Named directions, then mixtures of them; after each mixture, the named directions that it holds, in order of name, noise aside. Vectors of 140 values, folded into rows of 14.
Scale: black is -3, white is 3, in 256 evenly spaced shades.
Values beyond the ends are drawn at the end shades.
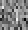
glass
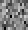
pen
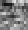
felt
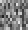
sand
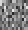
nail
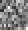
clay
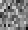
clay.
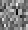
clay, sand.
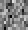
felt, nail, pen.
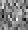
glass, sand.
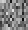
nail, sand.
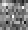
felt, pen.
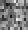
felt, glass.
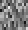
clay, pen.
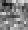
felt.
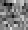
felt.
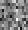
felt, glass, nail.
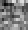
felt.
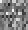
felt, nail, sand.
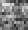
felt.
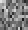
glass, nail, pen.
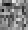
felt, nail, sand.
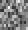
clay.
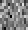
clay, glass, pen.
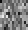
clay, pen, sand.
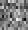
felt, glass, sand.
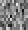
pen, sand.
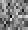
glass, nail, pen.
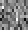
glass.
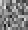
clay, nail, pen.
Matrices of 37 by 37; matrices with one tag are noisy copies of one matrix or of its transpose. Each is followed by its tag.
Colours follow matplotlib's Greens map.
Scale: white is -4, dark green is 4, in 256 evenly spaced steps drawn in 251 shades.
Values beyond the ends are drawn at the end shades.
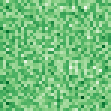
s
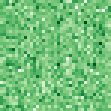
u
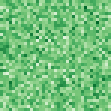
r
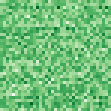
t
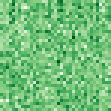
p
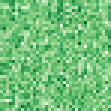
p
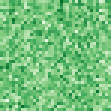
p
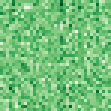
p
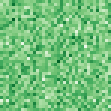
p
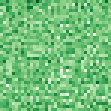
s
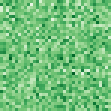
r
